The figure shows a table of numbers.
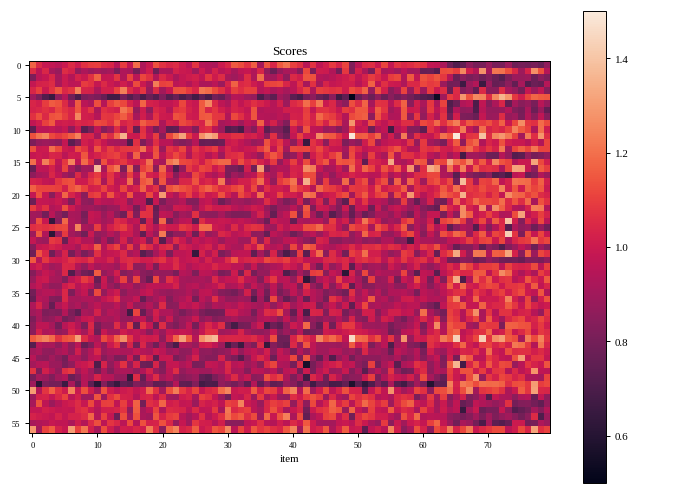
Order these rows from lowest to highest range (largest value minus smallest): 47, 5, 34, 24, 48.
34, 47, 48, 24, 5
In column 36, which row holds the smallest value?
43
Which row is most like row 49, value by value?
5
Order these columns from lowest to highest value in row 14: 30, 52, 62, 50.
62, 50, 30, 52
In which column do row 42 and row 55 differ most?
69
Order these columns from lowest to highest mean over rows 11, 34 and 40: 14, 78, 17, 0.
0, 17, 14, 78
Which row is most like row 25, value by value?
6
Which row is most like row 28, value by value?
2
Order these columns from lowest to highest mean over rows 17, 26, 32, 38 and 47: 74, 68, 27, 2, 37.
27, 2, 37, 74, 68
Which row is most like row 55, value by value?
17
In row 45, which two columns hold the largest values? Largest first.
75, 66
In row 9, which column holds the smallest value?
39
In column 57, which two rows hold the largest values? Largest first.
42, 11
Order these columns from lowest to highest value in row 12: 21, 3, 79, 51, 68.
3, 21, 51, 79, 68
